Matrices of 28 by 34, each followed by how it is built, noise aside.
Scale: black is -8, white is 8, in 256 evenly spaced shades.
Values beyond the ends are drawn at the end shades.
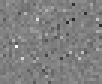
sparse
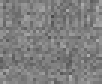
blocks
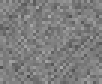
Hankel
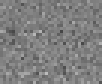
uneven rows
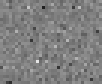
sparse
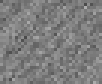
Hankel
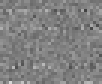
uneven rows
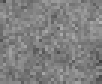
smooth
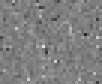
sparse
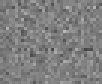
uneven rows
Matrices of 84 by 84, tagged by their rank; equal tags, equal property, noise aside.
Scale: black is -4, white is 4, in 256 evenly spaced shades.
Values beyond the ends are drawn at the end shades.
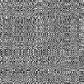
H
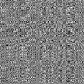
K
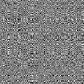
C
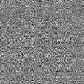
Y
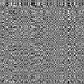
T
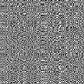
C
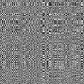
T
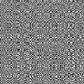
C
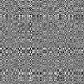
T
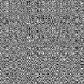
K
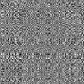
H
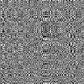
C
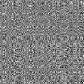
K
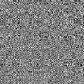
H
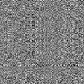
K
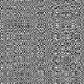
H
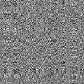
Y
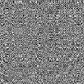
K
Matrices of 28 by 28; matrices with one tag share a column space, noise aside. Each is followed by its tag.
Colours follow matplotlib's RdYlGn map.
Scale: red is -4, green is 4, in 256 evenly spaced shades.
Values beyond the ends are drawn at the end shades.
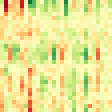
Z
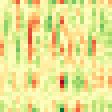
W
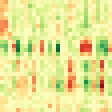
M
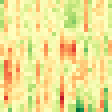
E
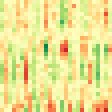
E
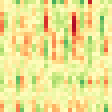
W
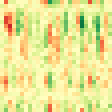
W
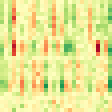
M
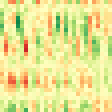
W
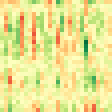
W
